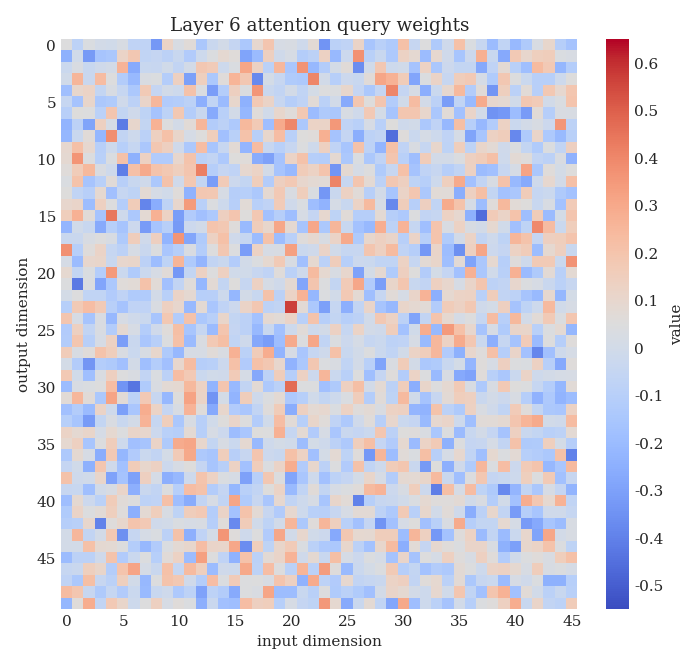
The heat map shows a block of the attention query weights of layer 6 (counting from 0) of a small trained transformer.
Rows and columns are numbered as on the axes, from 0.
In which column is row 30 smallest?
6
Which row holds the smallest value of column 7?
14
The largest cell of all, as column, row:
20, 23
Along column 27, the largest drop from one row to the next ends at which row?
36
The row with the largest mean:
46
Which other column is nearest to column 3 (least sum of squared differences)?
27
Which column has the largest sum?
30
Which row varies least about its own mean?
34
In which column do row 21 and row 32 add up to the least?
1
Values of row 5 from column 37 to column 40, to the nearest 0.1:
0.3 0.1 0.1 0
